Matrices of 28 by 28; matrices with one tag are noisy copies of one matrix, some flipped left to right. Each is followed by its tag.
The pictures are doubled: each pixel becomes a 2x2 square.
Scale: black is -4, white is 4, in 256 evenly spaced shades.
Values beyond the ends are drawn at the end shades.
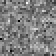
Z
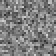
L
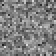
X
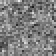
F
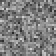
L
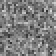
F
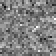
Z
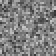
L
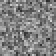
X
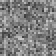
F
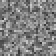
X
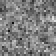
Z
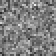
X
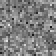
F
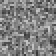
X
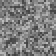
Z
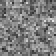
Z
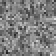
Z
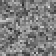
Z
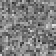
F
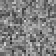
L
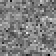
Z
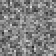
X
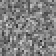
X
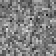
L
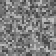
Z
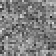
F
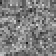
Z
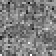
F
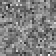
Z
